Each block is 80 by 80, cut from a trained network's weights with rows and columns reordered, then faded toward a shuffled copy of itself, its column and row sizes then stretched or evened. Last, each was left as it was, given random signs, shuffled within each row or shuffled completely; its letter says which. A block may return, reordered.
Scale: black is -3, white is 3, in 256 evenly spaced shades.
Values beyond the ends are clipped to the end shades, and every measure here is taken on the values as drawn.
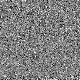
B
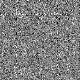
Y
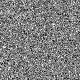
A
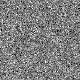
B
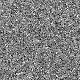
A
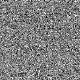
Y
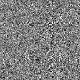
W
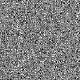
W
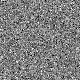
A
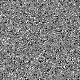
B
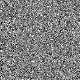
Y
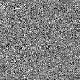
W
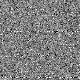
B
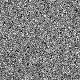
A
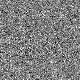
B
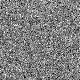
A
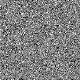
Y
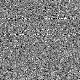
B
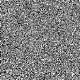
Y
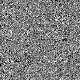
Y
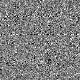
Y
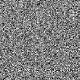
W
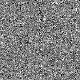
Y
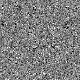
Y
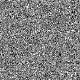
Y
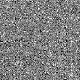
W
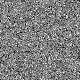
A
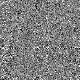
Y
